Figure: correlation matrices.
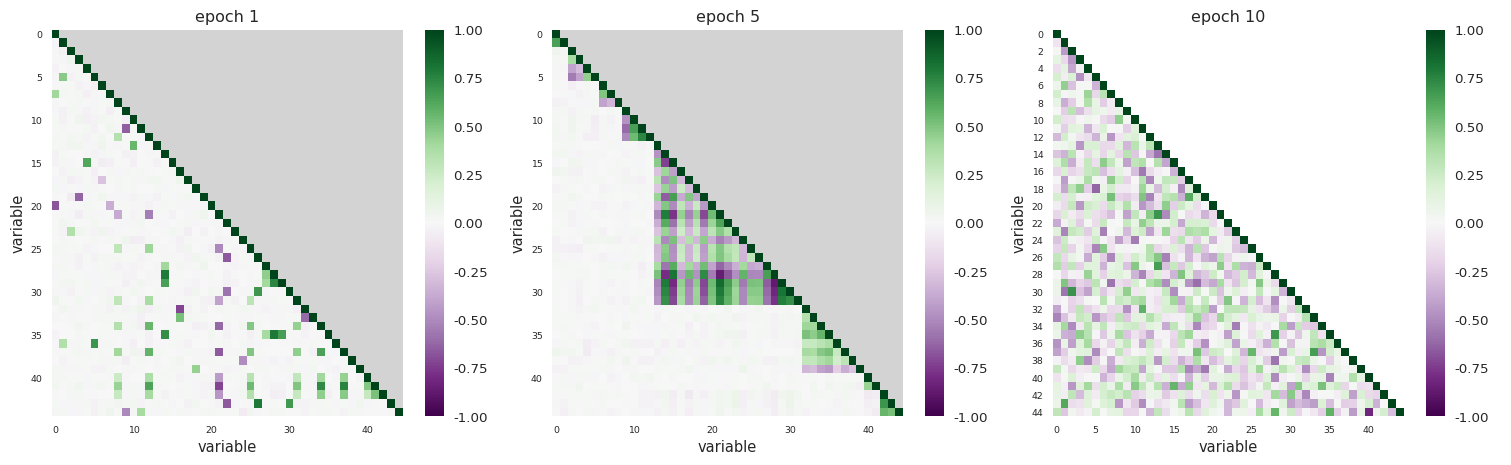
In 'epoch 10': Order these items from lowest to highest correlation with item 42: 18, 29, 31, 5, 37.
29, 31, 5, 18, 37
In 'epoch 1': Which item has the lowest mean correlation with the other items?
21
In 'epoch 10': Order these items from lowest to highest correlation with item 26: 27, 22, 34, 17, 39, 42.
17, 22, 34, 42, 27, 39
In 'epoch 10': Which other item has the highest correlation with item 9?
30
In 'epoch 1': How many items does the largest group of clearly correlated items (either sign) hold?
10
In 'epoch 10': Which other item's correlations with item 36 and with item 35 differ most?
44
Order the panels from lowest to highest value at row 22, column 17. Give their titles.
epoch 5, epoch 1, epoch 10
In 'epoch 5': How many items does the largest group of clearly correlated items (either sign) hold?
19
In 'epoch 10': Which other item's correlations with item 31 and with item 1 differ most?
43
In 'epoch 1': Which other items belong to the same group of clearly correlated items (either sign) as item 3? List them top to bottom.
19
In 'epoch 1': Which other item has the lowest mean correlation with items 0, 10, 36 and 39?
20
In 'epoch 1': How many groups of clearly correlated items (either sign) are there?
14
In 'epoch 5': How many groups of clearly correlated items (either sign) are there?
8
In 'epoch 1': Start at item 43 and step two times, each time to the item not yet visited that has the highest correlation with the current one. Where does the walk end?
30
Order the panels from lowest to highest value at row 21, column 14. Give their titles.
epoch 10, epoch 1, epoch 5
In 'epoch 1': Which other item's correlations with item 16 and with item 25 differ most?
32
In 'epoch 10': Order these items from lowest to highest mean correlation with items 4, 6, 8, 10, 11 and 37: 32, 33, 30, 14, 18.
14, 30, 32, 18, 33
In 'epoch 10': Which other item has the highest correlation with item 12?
21
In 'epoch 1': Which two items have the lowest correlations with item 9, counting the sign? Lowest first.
11, 44
